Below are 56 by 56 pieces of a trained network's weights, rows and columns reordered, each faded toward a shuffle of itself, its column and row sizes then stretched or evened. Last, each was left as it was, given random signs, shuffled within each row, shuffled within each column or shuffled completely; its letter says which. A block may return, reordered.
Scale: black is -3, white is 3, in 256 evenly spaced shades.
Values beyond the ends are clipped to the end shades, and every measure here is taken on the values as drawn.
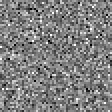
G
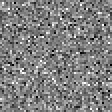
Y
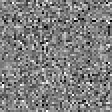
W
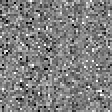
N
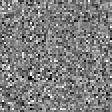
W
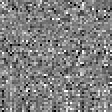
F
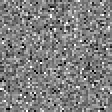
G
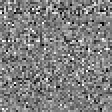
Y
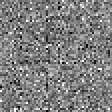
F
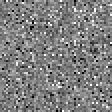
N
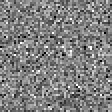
Y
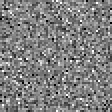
G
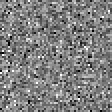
N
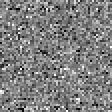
Y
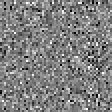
F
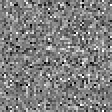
W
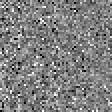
N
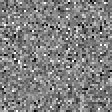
W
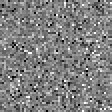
G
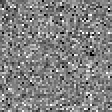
W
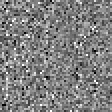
N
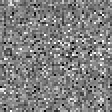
W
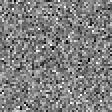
G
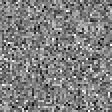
Y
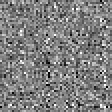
F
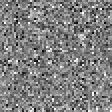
F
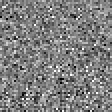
Y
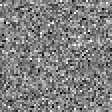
G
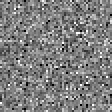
W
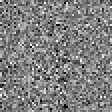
N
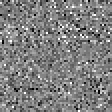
Y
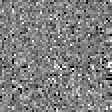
F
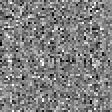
F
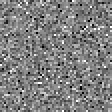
G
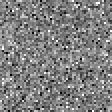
G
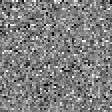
Y
